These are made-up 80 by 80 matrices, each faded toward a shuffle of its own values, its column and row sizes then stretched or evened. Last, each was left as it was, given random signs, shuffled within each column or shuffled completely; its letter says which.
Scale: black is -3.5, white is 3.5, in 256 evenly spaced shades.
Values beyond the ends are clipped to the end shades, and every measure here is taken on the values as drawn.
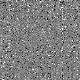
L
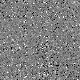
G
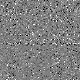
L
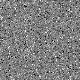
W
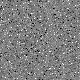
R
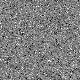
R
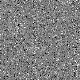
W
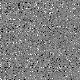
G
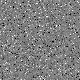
R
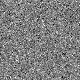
R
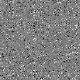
L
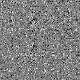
G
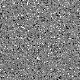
G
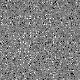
G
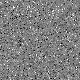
R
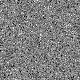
R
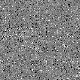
L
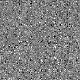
L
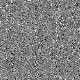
W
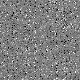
W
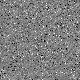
R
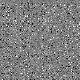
G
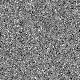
R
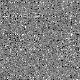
G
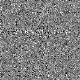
G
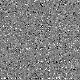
G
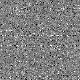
G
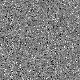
W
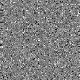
L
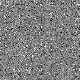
G
